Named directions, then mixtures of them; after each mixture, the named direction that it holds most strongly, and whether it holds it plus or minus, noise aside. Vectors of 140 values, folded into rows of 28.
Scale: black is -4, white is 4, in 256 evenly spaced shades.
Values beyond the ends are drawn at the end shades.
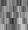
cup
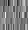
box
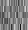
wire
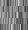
wire, minus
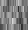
cup, minus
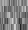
cup, minus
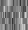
cup, plus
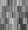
cup, minus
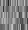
wire, minus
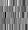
box, minus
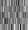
wire, plus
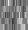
cup, plus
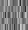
box, minus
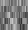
cup, minus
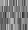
box, minus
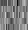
box, plus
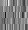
box, minus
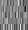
wire, minus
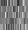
box, plus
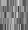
cup, minus
